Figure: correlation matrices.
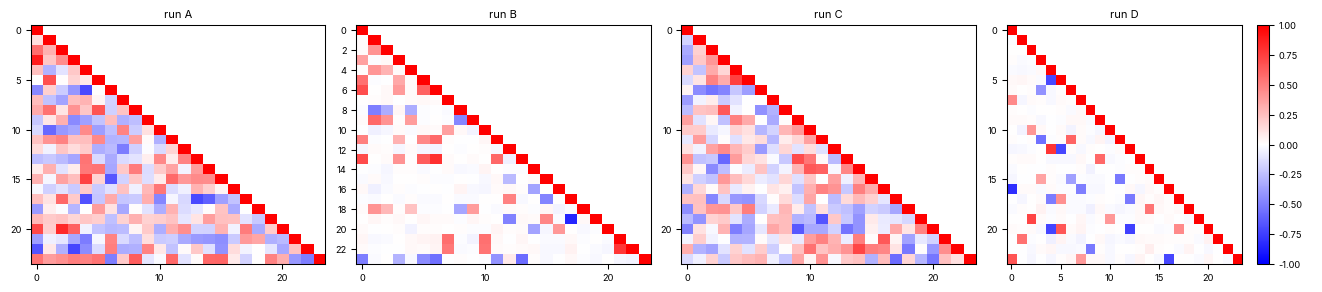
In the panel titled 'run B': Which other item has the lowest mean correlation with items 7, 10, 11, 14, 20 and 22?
23
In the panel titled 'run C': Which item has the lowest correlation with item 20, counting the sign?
9
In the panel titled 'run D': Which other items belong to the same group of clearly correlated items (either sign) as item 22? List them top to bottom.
8
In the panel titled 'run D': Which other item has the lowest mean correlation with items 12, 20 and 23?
16
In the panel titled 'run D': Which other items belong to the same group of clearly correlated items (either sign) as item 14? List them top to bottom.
18
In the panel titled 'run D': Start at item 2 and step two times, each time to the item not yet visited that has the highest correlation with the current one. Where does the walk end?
10
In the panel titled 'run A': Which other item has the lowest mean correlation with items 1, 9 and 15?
7
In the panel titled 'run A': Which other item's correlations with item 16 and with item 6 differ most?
4
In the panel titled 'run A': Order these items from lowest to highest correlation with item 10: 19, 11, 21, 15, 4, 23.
11, 21, 23, 15, 19, 4
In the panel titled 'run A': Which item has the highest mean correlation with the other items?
23
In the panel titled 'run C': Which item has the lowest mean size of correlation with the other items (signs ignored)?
7
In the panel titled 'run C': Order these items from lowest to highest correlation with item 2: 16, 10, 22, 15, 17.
17, 22, 15, 10, 16
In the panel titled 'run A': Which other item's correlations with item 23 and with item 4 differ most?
1
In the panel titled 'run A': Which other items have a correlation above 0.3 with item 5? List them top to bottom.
1, 8, 11, 14, 18, 23
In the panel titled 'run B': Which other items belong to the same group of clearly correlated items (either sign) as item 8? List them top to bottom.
1, 2, 4, 9, 18
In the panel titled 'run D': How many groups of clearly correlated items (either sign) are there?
8
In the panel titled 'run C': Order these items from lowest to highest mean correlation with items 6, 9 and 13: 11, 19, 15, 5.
19, 15, 5, 11
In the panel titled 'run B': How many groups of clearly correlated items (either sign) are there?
5
